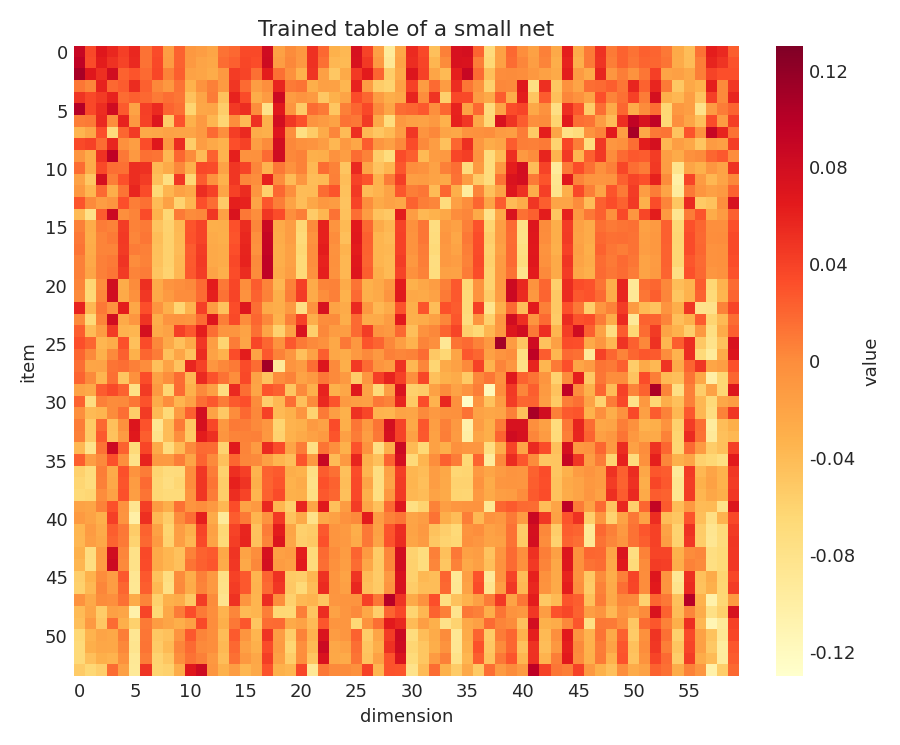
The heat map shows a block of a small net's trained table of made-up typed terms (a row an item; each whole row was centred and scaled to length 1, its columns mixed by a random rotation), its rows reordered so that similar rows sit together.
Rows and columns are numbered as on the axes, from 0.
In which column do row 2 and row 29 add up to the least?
37
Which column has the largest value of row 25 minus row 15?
38
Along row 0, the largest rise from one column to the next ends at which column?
25
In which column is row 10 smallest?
43
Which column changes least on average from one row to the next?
24
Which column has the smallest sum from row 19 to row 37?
57
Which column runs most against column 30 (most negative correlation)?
29
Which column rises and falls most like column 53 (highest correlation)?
17
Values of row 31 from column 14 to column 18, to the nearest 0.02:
0 0.02 0 0.04 -0.04
